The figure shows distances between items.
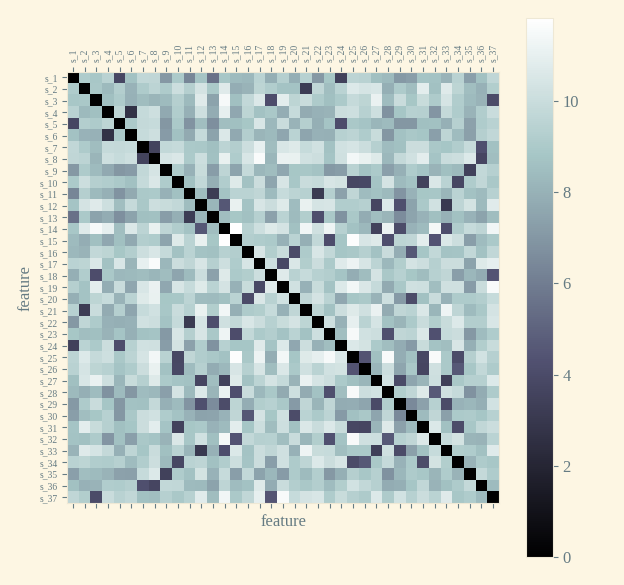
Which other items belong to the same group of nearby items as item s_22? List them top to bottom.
s_11, s_13
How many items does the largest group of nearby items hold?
5
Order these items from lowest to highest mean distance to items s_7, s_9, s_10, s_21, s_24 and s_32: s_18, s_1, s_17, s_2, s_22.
s_1, s_2, s_18, s_22, s_17
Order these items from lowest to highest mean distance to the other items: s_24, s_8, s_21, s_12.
s_24, s_12, s_21, s_8
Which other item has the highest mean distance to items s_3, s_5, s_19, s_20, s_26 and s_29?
s_8
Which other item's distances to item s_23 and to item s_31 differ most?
s_25
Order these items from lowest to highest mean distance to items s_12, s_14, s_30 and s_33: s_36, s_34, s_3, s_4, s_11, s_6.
s_11, s_36, s_34, s_6, s_4, s_3
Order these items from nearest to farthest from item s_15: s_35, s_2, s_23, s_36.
s_23, s_35, s_2, s_36
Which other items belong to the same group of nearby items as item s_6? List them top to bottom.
s_4
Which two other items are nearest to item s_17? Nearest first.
s_19, s_35
